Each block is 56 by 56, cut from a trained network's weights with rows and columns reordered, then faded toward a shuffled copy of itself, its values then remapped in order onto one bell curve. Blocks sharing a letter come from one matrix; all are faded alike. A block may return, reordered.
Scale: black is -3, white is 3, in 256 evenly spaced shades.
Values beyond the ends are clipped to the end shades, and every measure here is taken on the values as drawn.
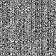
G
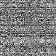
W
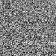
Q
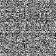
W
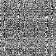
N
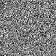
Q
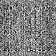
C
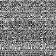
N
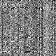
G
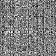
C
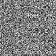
Q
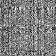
C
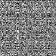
N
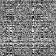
N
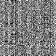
C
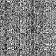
C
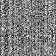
G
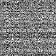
N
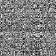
W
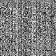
G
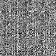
G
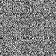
Q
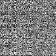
N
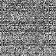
W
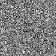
Q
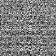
W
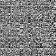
W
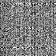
C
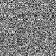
Q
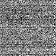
N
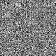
Q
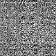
N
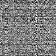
N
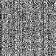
C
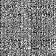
C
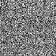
Q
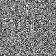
Q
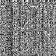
C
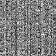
G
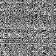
W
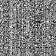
G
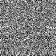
Q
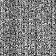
C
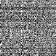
N
